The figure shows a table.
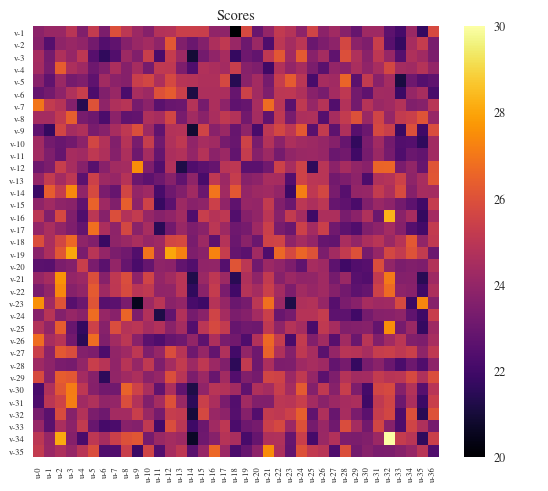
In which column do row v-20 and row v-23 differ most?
u-0
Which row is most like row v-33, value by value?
v-3
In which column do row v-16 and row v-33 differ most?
u-32
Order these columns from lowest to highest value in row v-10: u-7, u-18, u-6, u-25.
u-18, u-7, u-25, u-6
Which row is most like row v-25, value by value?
v-16
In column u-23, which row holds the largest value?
v-5
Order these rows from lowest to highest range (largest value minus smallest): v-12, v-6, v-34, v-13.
v-13, v-6, v-12, v-34
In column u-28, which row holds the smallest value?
v-20
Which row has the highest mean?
v-19
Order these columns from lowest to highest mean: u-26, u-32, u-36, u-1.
u-1, u-26, u-36, u-32
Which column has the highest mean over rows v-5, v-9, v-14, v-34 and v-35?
u-24
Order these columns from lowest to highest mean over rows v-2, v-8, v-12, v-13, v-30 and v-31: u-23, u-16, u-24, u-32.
u-23, u-16, u-32, u-24
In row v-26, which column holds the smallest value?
u-4
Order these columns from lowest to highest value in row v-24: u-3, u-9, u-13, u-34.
u-34, u-9, u-3, u-13
